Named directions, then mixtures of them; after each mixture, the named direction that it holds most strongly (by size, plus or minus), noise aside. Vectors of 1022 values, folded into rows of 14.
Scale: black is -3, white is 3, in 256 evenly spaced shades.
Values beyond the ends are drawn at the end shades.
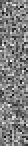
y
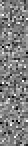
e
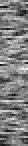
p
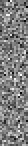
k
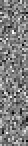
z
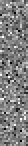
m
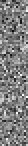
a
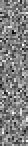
z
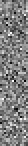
m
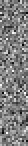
z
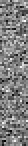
k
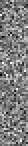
m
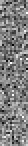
y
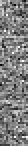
y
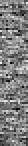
p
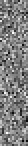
z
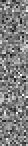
a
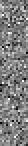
e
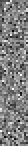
k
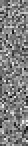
z
